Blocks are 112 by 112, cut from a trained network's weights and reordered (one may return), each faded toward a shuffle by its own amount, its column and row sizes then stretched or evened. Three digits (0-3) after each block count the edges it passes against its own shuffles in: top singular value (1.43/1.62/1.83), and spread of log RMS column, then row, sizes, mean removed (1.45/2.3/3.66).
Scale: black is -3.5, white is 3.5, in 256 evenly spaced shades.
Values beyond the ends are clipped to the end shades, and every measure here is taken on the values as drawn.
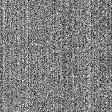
3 1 0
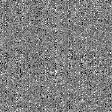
0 2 1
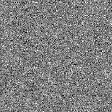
1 1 1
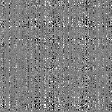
3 3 2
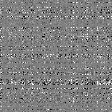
0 2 3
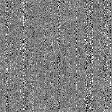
1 3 0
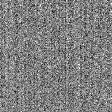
2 0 1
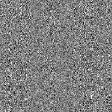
3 2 0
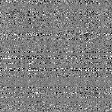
1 2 3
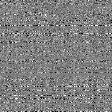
1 0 3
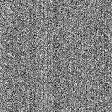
1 0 0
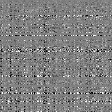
3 2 3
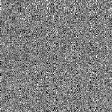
2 2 1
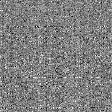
1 0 2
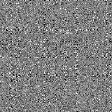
2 2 2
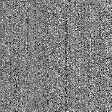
1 2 0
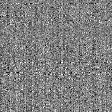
2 0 2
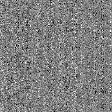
0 2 1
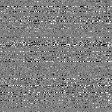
2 1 3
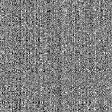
3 1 2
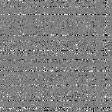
2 2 3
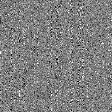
0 2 0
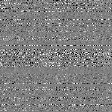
0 1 3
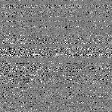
1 1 3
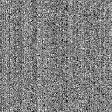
3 1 1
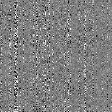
0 3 1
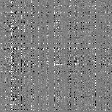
2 3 2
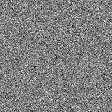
1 0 0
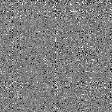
0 2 2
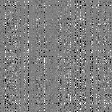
1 3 2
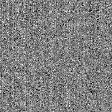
1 1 1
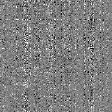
0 3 2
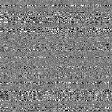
3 1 3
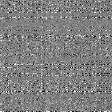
2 1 3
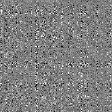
0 3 2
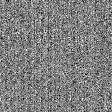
2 0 1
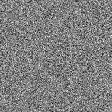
1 0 0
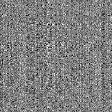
3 1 2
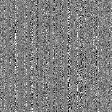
2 3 0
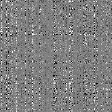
1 3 2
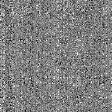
1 2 1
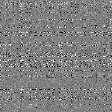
0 2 3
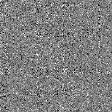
0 2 1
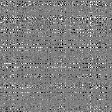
1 2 3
